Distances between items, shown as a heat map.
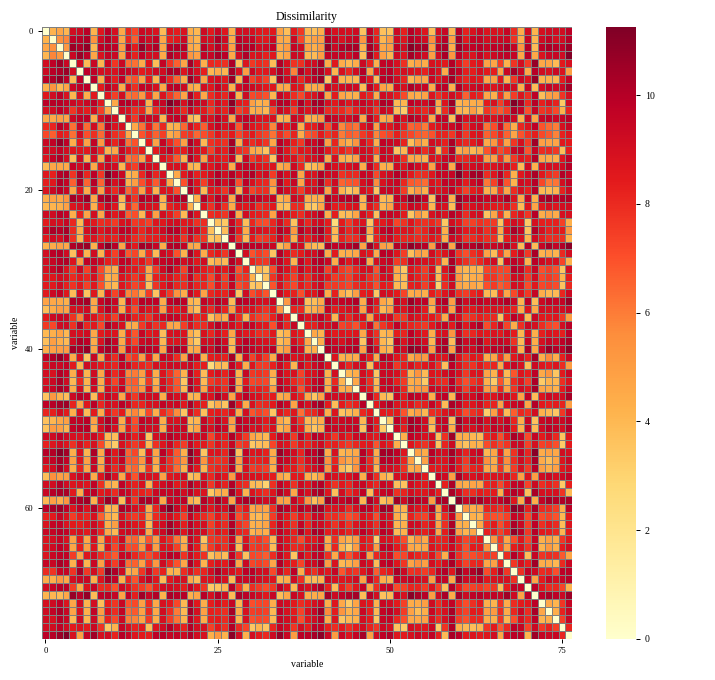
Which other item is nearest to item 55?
44
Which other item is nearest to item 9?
75
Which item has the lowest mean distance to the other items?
48
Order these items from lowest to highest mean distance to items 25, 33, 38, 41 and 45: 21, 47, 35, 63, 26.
26, 47, 35, 63, 21
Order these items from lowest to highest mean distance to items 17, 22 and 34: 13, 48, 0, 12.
0, 13, 48, 12
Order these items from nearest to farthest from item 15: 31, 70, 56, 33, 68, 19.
31, 70, 33, 19, 56, 68
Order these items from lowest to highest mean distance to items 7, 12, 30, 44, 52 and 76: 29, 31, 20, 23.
31, 20, 23, 29
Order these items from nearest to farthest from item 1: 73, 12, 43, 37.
37, 12, 43, 73
